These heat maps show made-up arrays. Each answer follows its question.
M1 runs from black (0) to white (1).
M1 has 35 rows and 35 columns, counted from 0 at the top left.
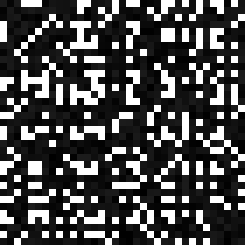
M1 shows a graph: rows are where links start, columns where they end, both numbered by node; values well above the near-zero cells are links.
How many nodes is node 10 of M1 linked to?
12
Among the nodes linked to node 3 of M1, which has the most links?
node 0
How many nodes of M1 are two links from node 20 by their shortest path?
5
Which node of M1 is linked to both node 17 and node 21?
node 16
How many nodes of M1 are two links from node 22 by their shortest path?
4
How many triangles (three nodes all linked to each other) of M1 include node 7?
2
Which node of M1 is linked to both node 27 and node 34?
node 2
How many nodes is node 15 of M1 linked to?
3
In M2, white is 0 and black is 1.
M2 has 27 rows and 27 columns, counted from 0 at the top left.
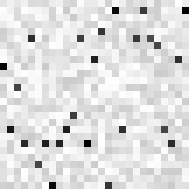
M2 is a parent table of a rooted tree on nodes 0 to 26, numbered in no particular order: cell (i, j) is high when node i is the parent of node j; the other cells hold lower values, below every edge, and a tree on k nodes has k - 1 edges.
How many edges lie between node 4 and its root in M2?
3
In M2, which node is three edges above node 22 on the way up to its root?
1
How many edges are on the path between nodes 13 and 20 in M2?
2
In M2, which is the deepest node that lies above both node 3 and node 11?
18
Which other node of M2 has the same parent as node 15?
7
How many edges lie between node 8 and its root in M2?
3
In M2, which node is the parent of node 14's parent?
5
